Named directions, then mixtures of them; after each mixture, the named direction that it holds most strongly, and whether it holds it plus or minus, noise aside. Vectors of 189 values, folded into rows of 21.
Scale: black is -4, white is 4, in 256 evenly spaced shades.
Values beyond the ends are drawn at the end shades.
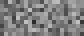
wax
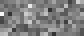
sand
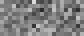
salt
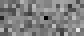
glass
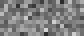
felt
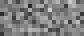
wax, plus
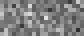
glass, minus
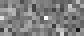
glass, minus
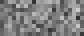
salt, minus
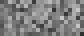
salt, minus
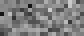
sand, minus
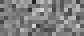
salt, minus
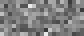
sand, plus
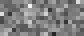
sand, plus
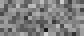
felt, minus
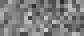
felt, plus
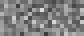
wax, minus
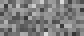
felt, minus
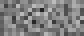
wax, plus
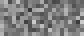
wax, minus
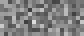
wax, minus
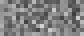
wax, minus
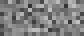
wax, plus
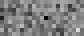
glass, plus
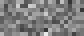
felt, minus
